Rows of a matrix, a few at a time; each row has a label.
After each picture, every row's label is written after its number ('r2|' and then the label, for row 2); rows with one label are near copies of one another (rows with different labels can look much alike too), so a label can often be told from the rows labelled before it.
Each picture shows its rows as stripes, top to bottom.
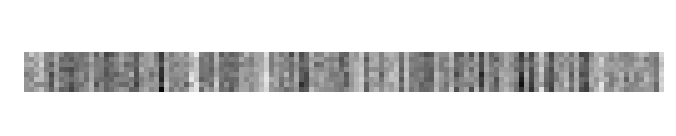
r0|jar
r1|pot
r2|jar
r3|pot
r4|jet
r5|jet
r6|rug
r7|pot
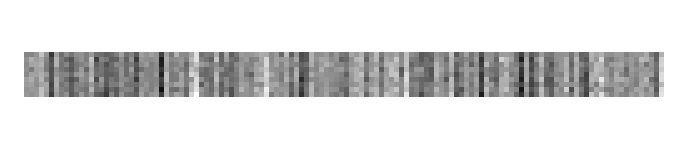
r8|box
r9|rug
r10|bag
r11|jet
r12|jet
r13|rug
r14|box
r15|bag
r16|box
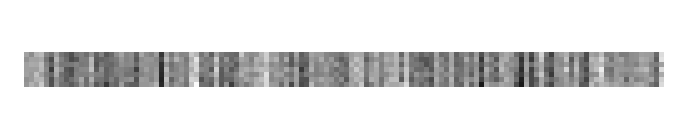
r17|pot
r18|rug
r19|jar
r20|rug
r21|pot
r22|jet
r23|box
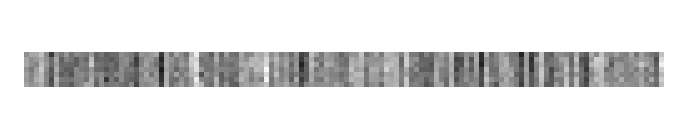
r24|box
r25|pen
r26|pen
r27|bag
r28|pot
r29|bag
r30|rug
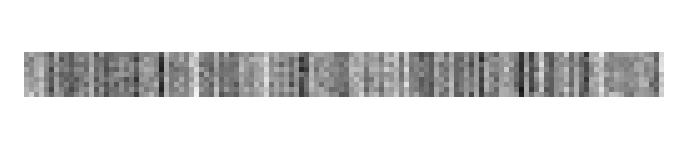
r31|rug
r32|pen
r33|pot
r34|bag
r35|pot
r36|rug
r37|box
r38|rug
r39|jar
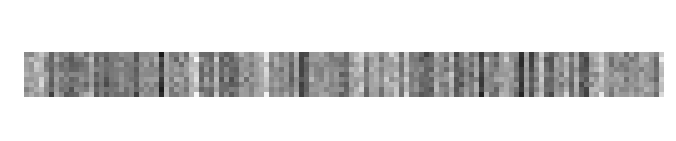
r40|jet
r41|rug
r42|pot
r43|pot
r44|jar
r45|box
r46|jar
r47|jet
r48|rug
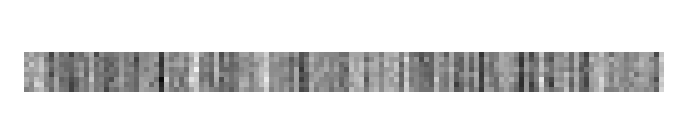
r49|rug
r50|box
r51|jar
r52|jar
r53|jet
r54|pot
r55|pot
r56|bag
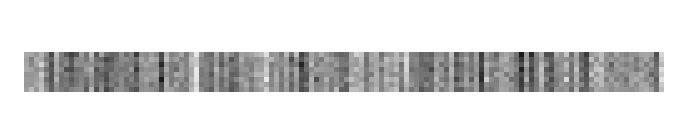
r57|rug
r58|box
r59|bag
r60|rug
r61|box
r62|bag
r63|box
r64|jar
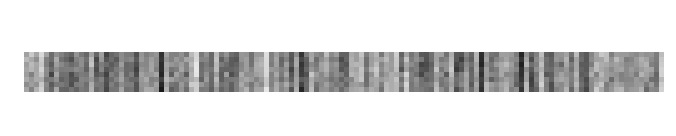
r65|jar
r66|jar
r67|jar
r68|jar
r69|box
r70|pot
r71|bag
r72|bag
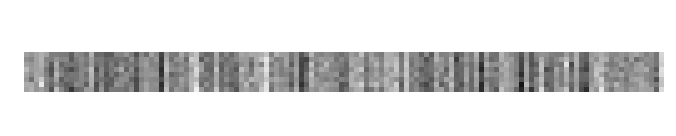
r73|pen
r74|jet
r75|bag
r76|rug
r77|bag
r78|pen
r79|jar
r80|rug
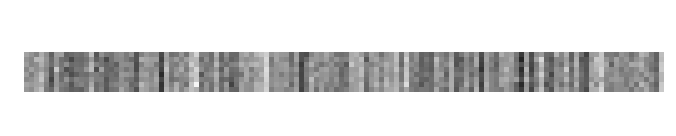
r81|rug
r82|pot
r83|pen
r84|rug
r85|pot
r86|bag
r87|box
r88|pot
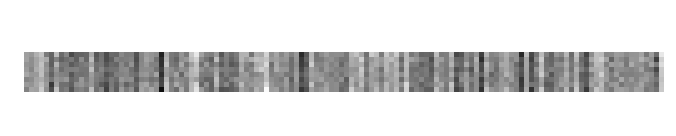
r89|bag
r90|pen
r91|bag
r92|pen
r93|pot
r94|jet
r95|box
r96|bag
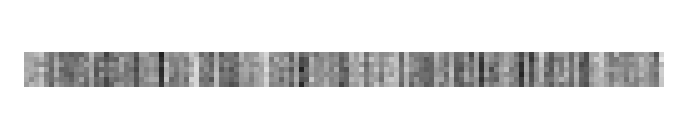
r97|pot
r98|pen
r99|rug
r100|jar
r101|rug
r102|jet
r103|jar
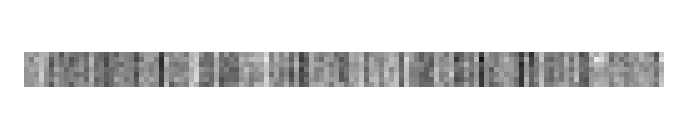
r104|pen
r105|pen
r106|jet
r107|jar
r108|jar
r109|jar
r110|jet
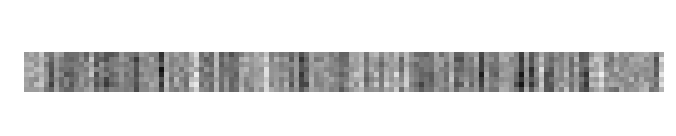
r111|jar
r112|pen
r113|rug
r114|pot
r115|rug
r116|box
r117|box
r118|rug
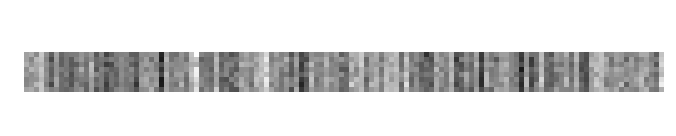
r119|jar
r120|jet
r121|pen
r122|jar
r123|box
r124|bag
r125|bag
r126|jar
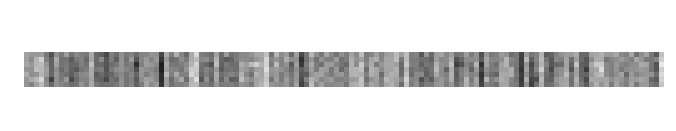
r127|box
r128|bag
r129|pen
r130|pot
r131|jet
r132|box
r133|jet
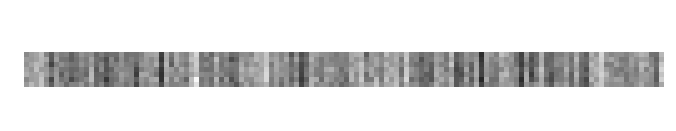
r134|box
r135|box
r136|box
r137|pen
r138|pen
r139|box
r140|jar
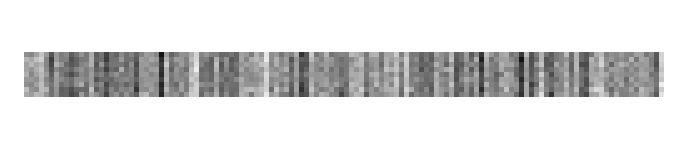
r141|bag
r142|box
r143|rug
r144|box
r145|pot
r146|jet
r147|bag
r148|pen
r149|pot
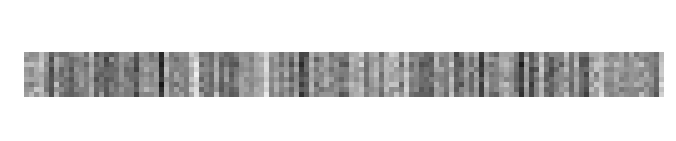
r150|jet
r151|bag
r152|jar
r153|bag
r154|box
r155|box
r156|bag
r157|box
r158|rug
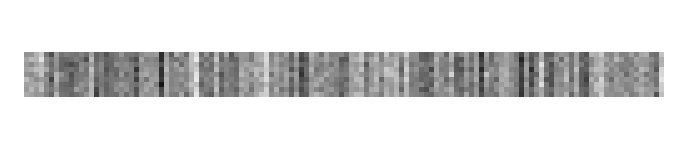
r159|box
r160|jar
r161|pot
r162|pen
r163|bag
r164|rug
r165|pot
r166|jar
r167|rug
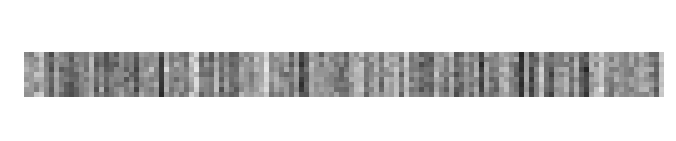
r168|box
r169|jet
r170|box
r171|rug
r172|pot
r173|rug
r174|rug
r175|rug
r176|pot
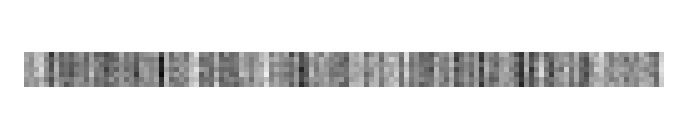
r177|box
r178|jet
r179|pot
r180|bag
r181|pot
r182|jet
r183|jar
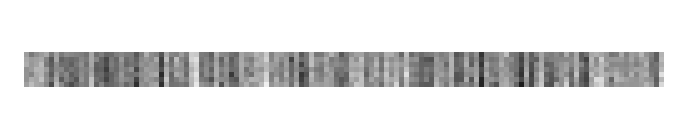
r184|pen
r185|box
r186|box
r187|box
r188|box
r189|pen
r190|rug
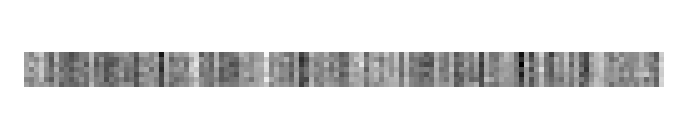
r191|pot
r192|rug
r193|jar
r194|pot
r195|jar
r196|bag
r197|pen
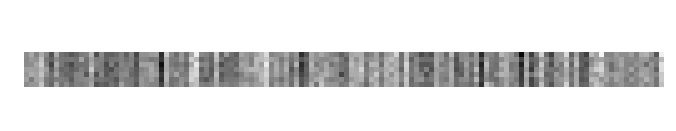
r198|rug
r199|jet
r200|bag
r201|pen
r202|jar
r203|jet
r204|bag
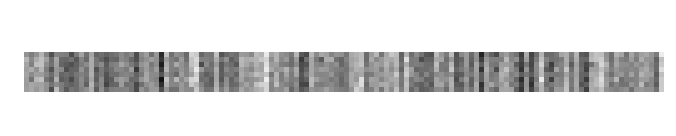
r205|jet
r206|pen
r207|pot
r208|rug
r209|pen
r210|pot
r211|pen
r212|rug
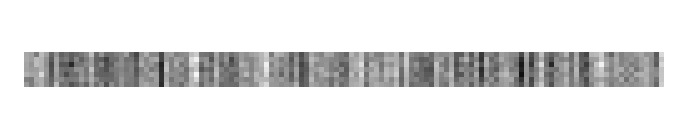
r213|pen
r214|box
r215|pot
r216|jet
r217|jar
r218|jet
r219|pot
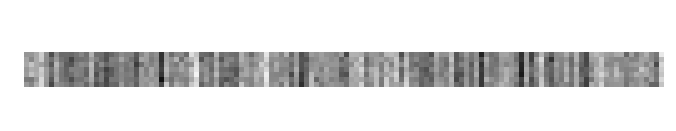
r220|jet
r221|pot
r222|rug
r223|jar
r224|jar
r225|bag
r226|box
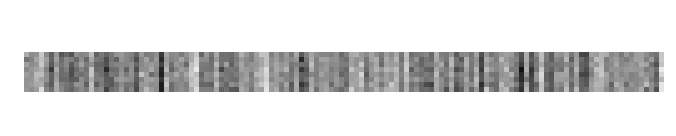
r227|pot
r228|bag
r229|box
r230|bag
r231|pot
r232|pot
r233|jet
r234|bag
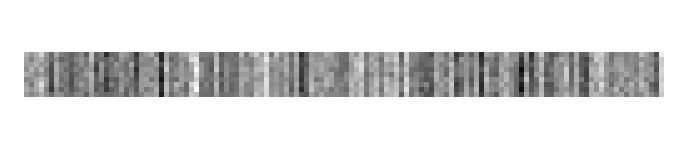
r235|pen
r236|jet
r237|rug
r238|rug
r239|rug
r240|bag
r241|box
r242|box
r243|jet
